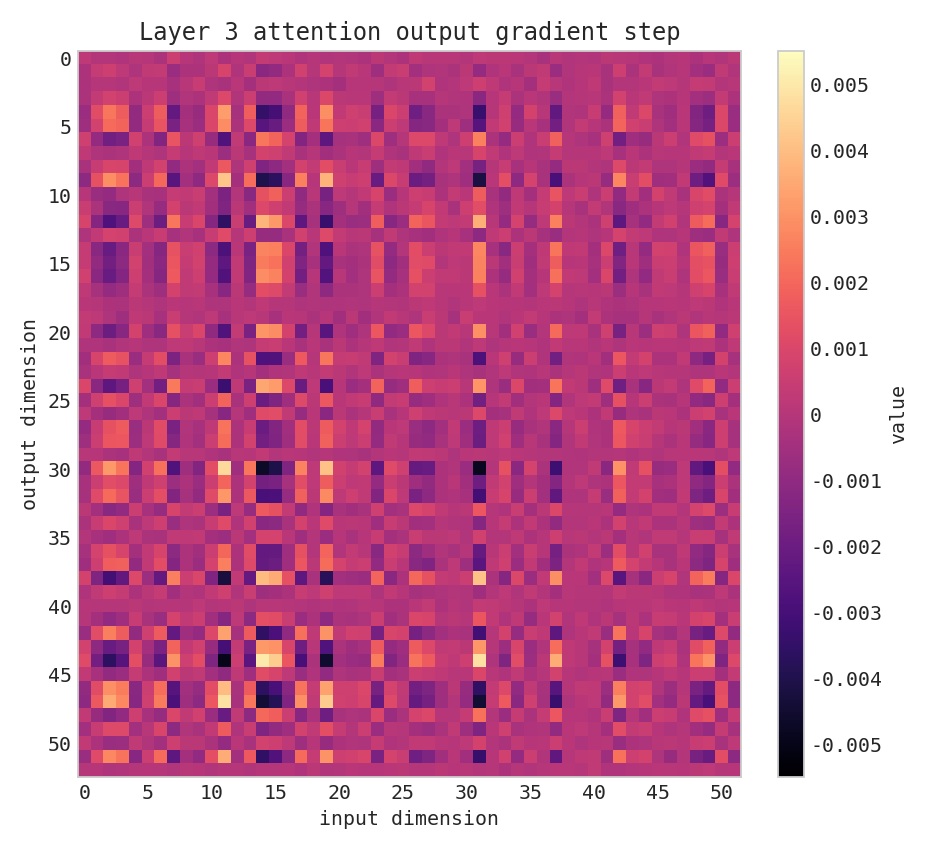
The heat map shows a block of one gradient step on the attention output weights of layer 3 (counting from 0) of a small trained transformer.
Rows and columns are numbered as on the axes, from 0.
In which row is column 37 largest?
44
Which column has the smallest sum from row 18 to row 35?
31
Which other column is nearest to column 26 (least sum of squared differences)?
23
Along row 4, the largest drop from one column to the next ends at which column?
14
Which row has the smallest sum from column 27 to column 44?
30
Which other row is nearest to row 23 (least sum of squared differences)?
39
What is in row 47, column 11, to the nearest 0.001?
0.005
